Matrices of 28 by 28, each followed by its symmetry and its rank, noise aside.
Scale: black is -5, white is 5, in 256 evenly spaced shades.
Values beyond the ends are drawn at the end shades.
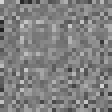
symmetric, rank four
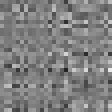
no symmetry, rank three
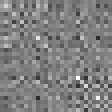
symmetric, rank three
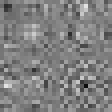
symmetric, rank three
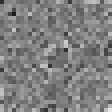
symmetric, rank six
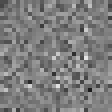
symmetric, rank six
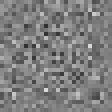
symmetric, rank four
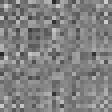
symmetric, rank four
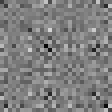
symmetric, rank three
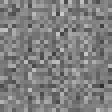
no symmetry, rank six
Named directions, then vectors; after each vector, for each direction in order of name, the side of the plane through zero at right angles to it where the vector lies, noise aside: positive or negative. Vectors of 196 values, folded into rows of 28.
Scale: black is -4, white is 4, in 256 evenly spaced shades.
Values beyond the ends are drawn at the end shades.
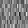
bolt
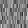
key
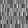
positive, negative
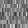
positive, negative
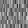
negative, positive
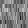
positive, positive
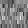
negative, negative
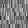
positive, negative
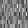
positive, negative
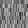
positive, positive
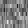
negative, positive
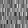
positive, negative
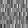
positive, negative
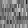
positive, negative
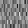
negative, positive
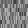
positive, positive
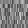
negative, negative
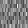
positive, negative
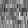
negative, positive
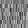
positive, positive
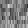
positive, positive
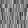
positive, positive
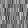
negative, negative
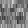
positive, positive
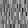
negative, positive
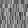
positive, positive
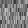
positive, positive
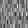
positive, negative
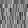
positive, positive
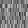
positive, positive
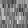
negative, negative
